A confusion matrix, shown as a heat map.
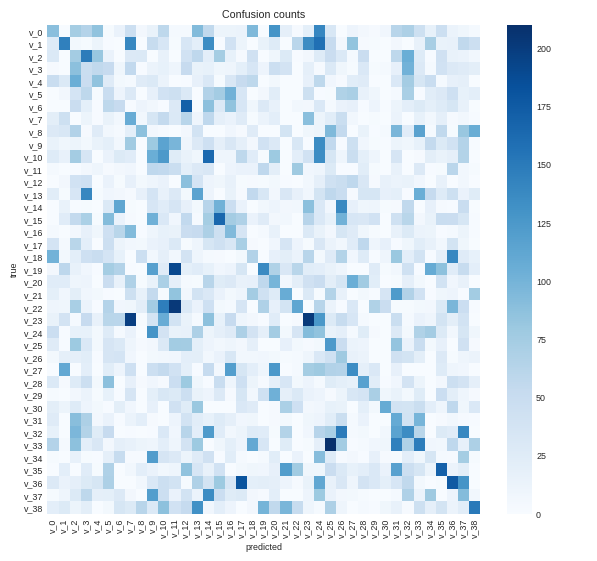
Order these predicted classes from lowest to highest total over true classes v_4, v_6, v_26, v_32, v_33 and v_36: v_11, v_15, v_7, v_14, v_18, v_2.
v_7, v_11, v_15, v_18, v_14, v_2
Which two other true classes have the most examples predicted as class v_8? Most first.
v_38, v_18
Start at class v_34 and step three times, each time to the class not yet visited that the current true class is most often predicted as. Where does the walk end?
v_23
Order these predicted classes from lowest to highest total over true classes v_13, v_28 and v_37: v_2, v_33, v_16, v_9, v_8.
v_8, v_16, v_2, v_33, v_9
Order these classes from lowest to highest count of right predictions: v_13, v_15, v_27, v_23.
v_13, v_27, v_15, v_23
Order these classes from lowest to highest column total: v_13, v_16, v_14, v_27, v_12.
v_27, v_16, v_13, v_12, v_14
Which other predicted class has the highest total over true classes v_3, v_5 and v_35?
v_32
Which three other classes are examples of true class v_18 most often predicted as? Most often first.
v_36, v_0, v_31
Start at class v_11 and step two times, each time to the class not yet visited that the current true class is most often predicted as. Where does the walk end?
v_10
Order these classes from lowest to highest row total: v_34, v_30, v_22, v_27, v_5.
v_34, v_30, v_5, v_27, v_22
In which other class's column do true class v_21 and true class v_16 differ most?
v_31
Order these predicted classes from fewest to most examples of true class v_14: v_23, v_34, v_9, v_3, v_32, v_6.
v_3, v_34, v_9, v_32, v_23, v_6
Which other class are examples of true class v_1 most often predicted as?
v_24
